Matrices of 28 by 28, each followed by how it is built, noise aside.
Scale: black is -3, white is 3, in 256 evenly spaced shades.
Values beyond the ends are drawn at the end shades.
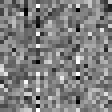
uneven columns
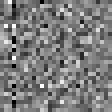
uneven columns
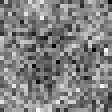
smooth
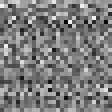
repeating columns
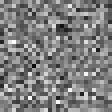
blocks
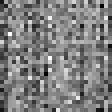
blocks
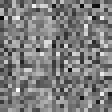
blocks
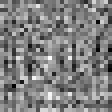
blocks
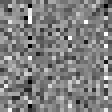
uneven columns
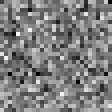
repeating columns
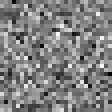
repeating columns
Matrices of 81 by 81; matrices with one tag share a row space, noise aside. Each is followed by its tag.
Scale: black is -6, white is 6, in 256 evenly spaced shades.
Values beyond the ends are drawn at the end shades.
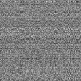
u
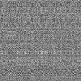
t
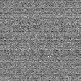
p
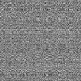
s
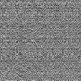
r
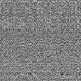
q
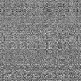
s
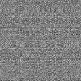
u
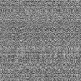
u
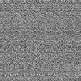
p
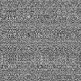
t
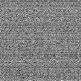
q
